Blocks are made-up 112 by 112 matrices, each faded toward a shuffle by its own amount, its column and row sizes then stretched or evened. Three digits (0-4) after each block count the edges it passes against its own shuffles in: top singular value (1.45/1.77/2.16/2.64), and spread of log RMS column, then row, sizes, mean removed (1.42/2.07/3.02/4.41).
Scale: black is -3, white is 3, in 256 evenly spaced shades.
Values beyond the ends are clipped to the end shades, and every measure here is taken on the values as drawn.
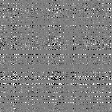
1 3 4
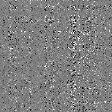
0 3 2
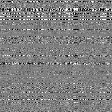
4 1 4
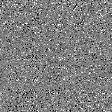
0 1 2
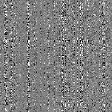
3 4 1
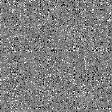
1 2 2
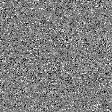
0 0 2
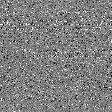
0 0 2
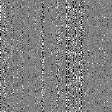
3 4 1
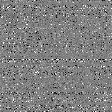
2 1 3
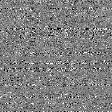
2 1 3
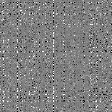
3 3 2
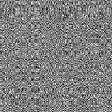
4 1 1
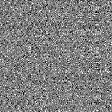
3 1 0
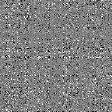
1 3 3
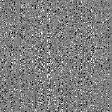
2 3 1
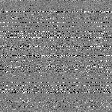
3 1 4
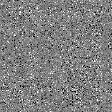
1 2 1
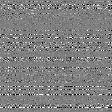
4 1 4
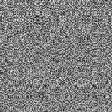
4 0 1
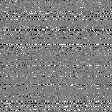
4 0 4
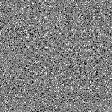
2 0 0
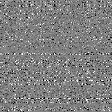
3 0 3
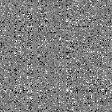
1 3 2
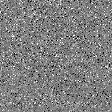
1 0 2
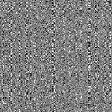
4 3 1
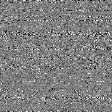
0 0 3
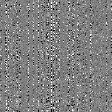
3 4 1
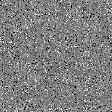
1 1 1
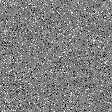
1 0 0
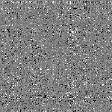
2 2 2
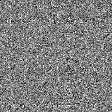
1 1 1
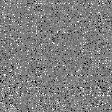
0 2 2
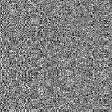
4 2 0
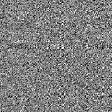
3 2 1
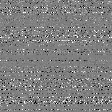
0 0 4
